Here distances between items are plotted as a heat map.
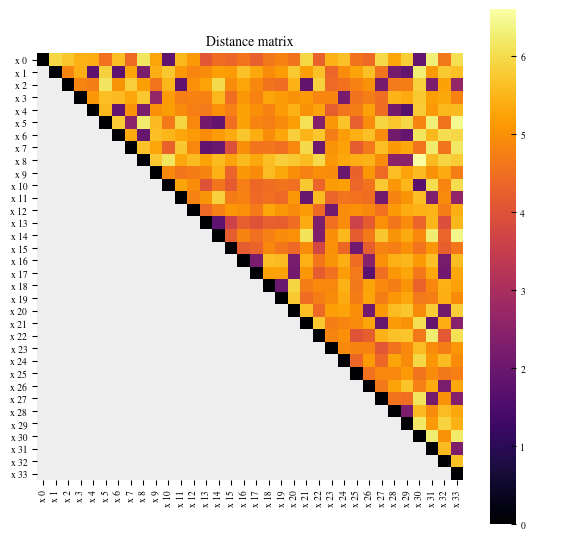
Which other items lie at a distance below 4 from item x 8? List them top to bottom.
x 1, x 4, x 6, x 28, x 29
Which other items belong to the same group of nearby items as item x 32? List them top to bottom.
x 16, x 17, x 20, x 26
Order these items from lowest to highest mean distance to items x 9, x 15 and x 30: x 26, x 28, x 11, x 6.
x 26, x 11, x 28, x 6
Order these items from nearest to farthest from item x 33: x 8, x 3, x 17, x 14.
x 3, x 17, x 8, x 14
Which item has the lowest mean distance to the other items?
x 13
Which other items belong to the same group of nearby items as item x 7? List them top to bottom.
x 5, x 13, x 14, x 22
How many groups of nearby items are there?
9
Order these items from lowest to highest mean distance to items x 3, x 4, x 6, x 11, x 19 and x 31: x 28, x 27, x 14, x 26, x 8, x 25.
x 27, x 28, x 8, x 25, x 26, x 14
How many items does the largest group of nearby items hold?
6
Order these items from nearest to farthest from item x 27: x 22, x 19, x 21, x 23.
x 21, x 23, x 19, x 22
